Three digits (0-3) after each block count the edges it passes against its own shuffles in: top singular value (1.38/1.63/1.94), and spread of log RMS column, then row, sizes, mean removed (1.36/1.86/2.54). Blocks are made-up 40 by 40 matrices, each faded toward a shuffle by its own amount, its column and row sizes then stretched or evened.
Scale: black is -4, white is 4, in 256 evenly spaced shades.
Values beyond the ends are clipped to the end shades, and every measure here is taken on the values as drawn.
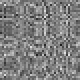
3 2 1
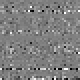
1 0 3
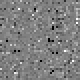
0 1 1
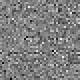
2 0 1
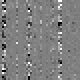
2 3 0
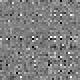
3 1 2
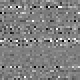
2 0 3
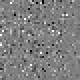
0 1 1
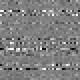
2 0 3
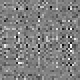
3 2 2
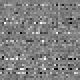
2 0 3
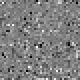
0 1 2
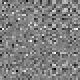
3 1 2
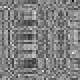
3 2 0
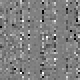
2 3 1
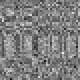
3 0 0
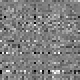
3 1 3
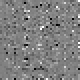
0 2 1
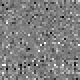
1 0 1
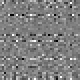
3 1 3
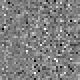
1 1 0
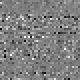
0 0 3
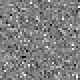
0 0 0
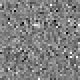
0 0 1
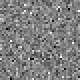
0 0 0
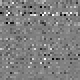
1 1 3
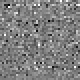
0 0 2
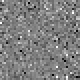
0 1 0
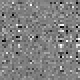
2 2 2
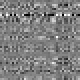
3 0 3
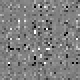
0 2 2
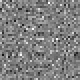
2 0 0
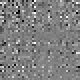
1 3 3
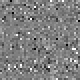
1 0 2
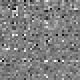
2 2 2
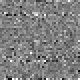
1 0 2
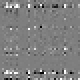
3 2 3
